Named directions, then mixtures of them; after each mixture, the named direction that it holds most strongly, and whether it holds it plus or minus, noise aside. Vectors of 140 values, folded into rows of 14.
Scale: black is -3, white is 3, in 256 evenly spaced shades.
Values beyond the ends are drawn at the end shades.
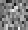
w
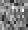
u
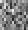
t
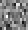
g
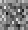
t, plus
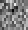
t, minus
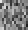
t, plus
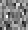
g, plus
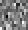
g, minus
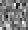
g, minus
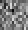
t, minus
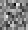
g, plus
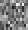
u, minus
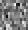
g, minus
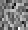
w, plus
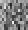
t, plus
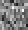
u, plus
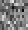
u, minus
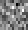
u, plus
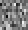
g, minus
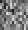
t, minus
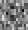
u, minus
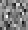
g, plus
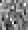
g, plus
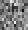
u, minus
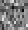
u, minus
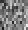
t, minus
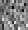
u, minus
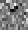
w, minus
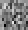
t, plus
